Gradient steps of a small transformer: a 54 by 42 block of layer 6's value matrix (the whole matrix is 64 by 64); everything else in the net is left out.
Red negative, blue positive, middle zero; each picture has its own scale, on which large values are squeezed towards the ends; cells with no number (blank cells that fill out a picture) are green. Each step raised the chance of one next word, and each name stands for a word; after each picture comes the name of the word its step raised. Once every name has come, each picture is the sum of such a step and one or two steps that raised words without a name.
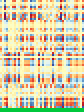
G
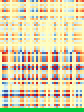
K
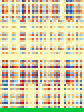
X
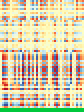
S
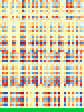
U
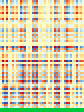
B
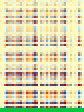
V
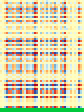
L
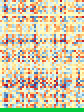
U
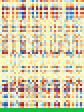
L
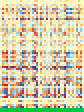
K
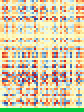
X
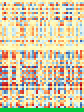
S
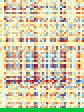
B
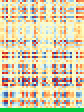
U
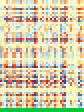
X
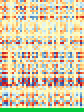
U
